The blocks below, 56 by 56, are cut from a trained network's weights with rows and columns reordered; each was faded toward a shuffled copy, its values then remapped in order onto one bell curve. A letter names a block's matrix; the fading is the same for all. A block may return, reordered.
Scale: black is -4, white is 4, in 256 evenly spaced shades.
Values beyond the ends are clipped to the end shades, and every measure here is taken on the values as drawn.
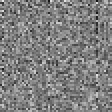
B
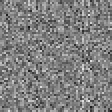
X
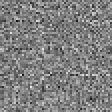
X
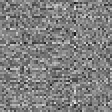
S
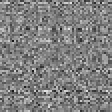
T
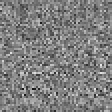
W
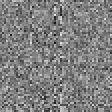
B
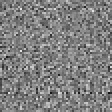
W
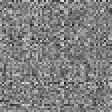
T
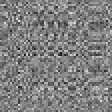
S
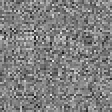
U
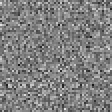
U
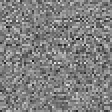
U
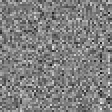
B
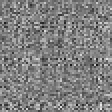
T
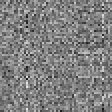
B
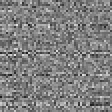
S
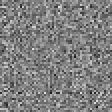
W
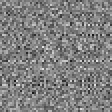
U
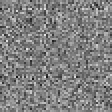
W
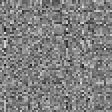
B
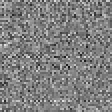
U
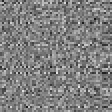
T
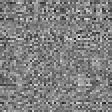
T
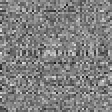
S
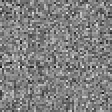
W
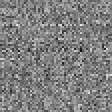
W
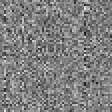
B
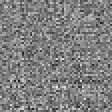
W
